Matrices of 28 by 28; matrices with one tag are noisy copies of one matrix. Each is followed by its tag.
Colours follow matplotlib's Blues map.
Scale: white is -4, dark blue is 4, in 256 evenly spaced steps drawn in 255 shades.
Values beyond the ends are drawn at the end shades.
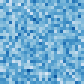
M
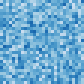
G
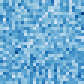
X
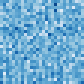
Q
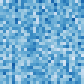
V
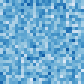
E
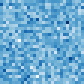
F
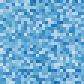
M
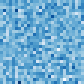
V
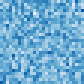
E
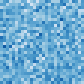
G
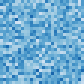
G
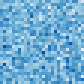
G
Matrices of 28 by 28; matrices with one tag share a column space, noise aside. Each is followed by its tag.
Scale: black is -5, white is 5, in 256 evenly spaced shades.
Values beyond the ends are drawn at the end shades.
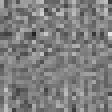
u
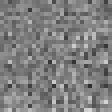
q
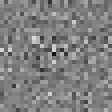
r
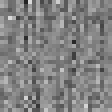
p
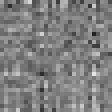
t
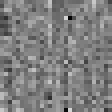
p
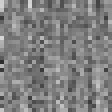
p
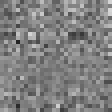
u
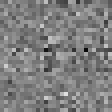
r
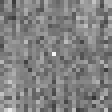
p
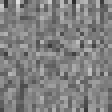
t
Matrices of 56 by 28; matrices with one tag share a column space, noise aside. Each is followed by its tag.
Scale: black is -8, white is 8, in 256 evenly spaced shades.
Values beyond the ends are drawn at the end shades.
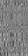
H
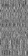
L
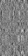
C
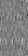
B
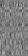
L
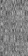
C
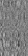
H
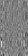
H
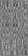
L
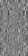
C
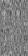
C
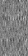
B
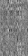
C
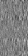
B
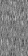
B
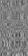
H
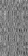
C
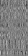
L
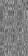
C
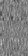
B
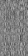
C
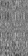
H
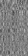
C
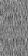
B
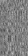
C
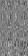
H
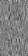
B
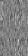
B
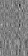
L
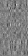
L
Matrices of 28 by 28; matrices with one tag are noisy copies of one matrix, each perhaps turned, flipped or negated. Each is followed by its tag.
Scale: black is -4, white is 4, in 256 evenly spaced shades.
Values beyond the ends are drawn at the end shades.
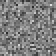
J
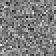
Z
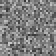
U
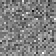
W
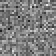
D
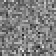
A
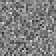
Z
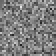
U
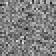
W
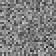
W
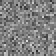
W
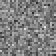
A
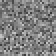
J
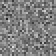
W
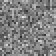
U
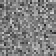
W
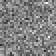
U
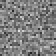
D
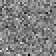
J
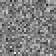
U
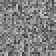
D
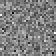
W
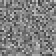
W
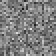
U
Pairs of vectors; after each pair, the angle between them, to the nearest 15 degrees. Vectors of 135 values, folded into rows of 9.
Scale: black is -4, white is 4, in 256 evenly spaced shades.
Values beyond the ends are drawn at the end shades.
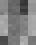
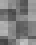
45 degrees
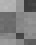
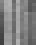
75 degrees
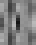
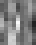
150 degrees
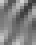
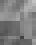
120 degrees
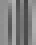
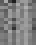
135 degrees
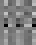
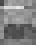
105 degrees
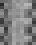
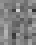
120 degrees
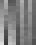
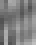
150 degrees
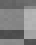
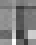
75 degrees
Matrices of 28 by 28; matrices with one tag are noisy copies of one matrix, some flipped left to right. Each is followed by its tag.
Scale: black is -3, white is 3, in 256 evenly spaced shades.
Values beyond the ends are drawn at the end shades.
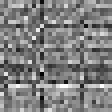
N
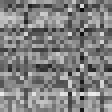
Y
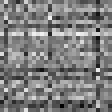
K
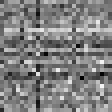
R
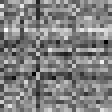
R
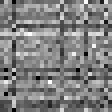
K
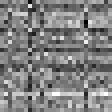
Y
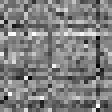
K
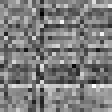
N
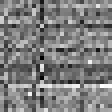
N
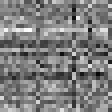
R
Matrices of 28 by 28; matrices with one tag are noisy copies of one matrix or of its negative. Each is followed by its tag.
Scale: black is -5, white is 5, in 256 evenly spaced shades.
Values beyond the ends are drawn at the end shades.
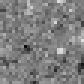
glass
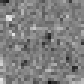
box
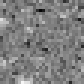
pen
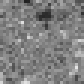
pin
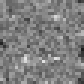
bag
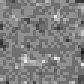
bag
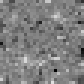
bag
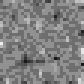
bag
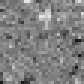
pin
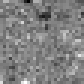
pin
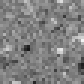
glass
